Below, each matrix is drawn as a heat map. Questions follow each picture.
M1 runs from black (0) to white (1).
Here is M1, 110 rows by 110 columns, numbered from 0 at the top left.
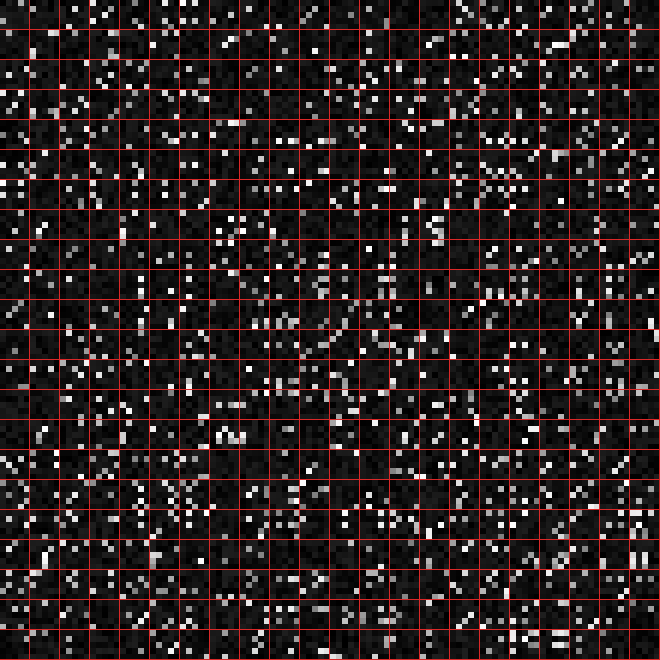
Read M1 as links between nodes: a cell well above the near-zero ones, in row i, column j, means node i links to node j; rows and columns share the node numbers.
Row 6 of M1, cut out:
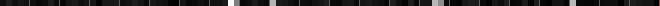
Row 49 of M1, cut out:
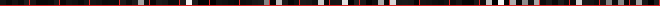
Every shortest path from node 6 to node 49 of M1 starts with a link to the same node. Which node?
node 73
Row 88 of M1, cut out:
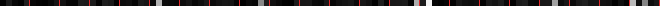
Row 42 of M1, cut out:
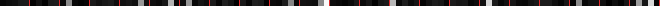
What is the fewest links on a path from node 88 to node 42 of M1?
3
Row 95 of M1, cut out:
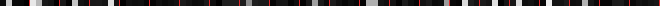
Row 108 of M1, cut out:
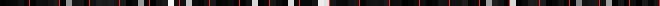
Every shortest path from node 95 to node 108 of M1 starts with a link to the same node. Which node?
node 52
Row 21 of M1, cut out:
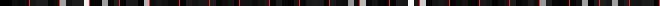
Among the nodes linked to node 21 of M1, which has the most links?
node 97
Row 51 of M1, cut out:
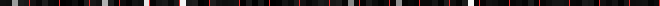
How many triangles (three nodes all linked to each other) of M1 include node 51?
7
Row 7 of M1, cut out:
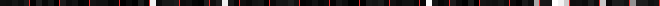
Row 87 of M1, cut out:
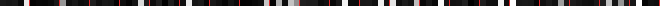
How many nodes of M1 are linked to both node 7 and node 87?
1
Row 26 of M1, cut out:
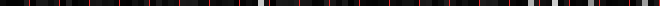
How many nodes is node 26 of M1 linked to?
5
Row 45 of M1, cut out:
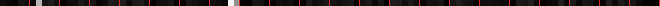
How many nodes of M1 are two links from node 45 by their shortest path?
9
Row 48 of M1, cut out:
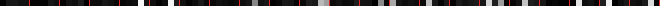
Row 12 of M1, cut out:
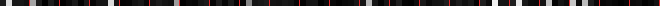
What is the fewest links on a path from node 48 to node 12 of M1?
3
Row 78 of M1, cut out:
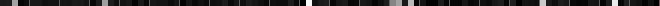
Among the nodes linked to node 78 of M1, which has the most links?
node 65
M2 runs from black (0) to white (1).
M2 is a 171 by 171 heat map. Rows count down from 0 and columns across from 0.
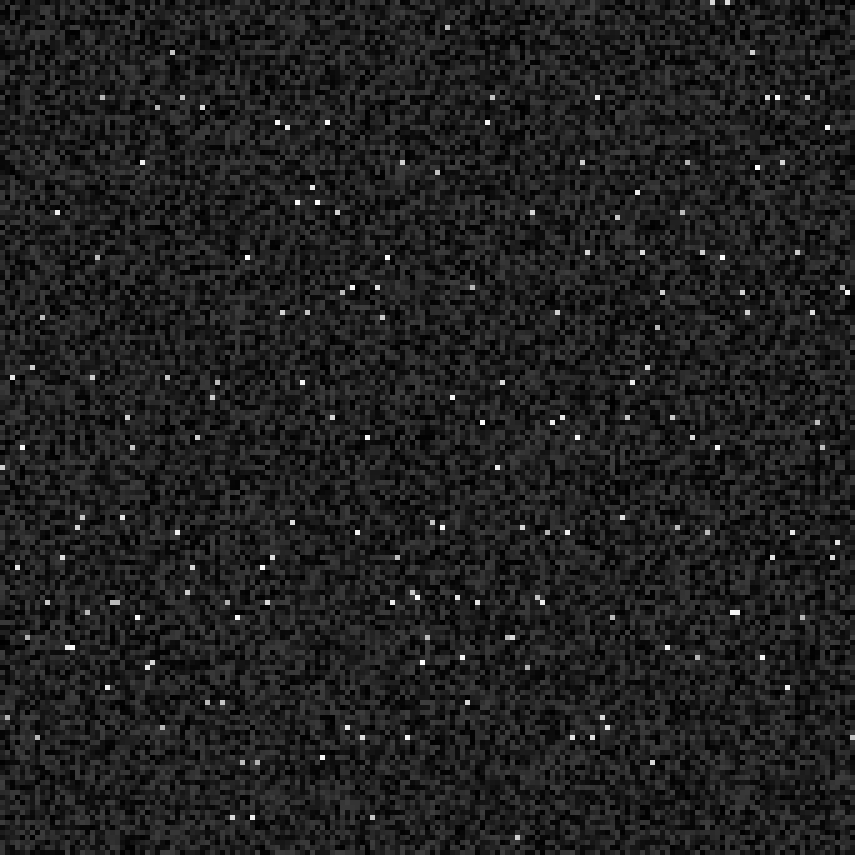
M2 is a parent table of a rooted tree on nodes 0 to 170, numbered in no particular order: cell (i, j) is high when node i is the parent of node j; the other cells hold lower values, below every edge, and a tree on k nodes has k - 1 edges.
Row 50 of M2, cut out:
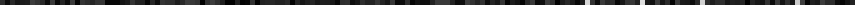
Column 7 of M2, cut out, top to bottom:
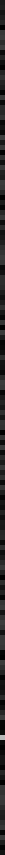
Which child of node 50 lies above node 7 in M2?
140
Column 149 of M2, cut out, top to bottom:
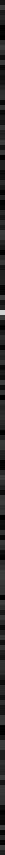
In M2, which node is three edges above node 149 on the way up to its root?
118
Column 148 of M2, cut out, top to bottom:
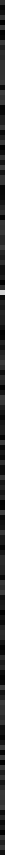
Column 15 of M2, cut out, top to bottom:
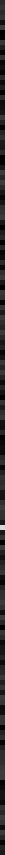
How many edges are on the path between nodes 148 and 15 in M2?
4
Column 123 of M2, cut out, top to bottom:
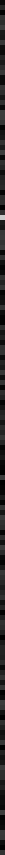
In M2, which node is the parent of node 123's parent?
76
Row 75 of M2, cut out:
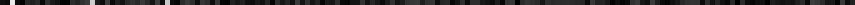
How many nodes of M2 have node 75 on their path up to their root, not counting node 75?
5
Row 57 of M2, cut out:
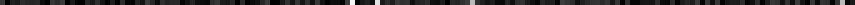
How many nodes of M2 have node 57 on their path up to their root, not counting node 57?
9
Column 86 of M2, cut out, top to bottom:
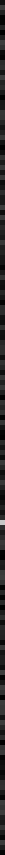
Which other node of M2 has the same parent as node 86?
58
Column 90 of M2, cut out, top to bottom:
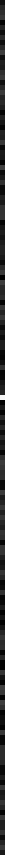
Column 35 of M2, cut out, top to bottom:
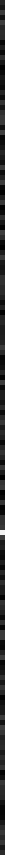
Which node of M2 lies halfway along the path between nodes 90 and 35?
42
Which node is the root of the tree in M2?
10
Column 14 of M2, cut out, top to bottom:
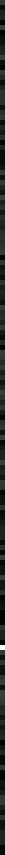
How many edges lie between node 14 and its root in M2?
5
